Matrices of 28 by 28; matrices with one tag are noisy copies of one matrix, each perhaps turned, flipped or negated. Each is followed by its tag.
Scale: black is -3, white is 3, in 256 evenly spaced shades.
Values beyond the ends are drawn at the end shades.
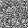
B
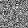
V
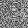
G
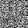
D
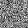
V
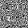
B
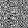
G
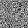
G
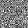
V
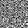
D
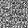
D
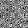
V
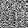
D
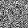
V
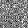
V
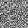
G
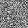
G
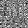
D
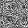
B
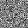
V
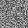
G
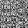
D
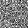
D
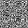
B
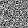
V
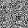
B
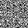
D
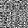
D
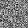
V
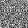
V
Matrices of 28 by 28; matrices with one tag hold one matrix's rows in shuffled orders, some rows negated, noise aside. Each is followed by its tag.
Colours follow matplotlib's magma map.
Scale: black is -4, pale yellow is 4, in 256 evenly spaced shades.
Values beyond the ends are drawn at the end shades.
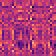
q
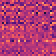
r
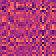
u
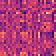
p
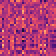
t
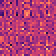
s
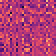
s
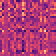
t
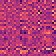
p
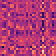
u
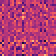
t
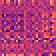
r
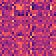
q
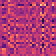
u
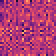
s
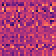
r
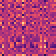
t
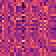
t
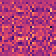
q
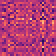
u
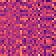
p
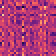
t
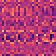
r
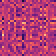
t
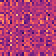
s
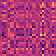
u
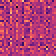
s
